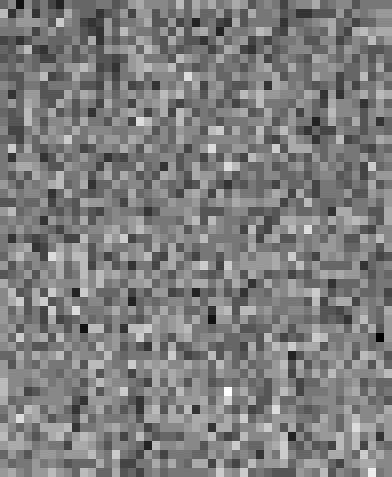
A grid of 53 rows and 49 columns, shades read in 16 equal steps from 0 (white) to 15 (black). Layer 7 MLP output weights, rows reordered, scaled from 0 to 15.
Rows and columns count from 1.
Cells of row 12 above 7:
30
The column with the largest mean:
6
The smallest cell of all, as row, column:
44, 29
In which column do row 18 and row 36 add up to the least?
46
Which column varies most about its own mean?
11
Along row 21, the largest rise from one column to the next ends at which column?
12
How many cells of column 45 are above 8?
17
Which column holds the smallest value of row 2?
1
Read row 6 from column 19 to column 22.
4 6 10 8
